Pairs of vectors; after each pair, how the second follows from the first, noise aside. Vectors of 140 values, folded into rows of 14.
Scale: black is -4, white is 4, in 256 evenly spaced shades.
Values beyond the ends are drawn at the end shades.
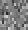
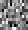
wrapped around, scaled up.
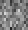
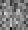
copied.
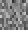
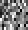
wrapped around, scaled up.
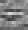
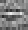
copied.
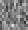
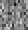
reversed, negated.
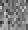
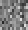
reversed, negated.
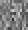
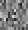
reversed, negated.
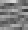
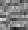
reversed, negated.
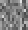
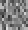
reversed.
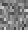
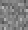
shrunk.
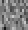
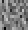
copied.
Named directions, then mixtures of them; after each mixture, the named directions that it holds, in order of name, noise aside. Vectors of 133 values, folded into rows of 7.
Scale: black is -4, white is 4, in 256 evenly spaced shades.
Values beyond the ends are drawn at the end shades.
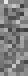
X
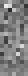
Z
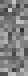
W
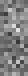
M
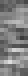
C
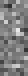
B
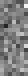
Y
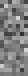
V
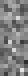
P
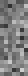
C, W, Y.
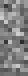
B, P.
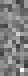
P, Y.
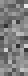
Y.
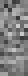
C, V, W.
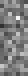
P, V, Y.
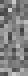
W.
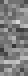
C, X.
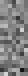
P, W, Y.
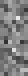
P.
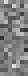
B, X, Y.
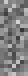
M, W, X.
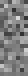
V.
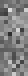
M, W.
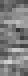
C.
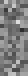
W, X.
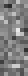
B.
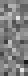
P.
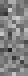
M, P, W.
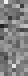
X, Y.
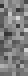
M, P, V.
